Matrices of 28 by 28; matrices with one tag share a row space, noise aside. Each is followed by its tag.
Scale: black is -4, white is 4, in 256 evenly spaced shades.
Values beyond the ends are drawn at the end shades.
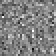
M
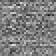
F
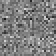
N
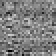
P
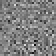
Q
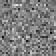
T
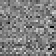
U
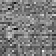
P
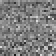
U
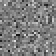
Q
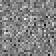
N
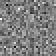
Q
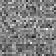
F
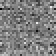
U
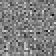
N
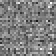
U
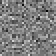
T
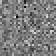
N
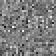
M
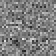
T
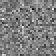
M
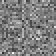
T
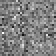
M
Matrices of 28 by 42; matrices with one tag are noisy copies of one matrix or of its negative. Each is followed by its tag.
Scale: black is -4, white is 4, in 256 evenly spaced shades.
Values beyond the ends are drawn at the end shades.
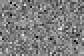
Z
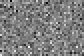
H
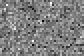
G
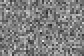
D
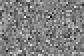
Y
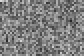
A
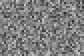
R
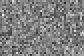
Z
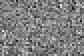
R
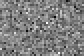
G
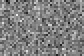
D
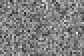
H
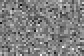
G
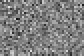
H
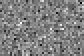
R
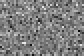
G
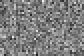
H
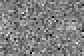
Y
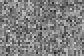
A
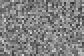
Z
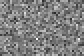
H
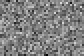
Y
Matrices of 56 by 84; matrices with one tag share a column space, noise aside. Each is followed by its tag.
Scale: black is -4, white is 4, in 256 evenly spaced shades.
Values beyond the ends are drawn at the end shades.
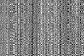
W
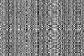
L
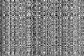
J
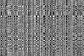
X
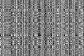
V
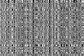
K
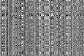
J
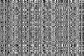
K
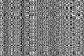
J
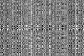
L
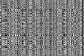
V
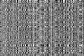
K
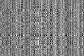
V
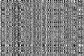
K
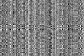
L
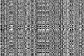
L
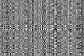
L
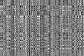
X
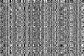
K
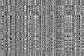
X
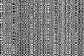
W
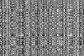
V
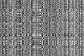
V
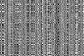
W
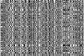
K
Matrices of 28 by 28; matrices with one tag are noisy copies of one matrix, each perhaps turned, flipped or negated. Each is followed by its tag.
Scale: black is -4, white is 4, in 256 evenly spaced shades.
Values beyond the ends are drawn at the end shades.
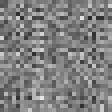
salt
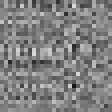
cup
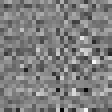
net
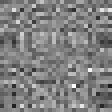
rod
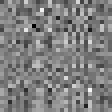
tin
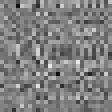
cup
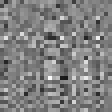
cup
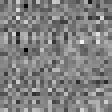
salt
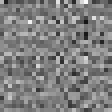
net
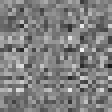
tin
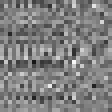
cup
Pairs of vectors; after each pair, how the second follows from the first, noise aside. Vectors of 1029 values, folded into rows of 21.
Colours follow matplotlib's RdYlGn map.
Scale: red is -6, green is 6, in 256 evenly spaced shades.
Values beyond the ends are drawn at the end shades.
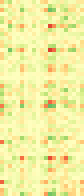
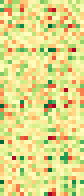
negated, scaled up.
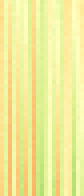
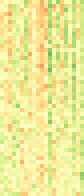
reversed, negated.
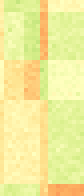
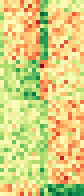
negated, scaled up.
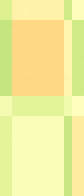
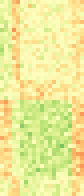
reversed, negated.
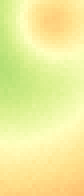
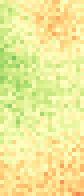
copied.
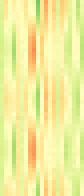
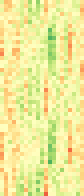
reversed, negated.
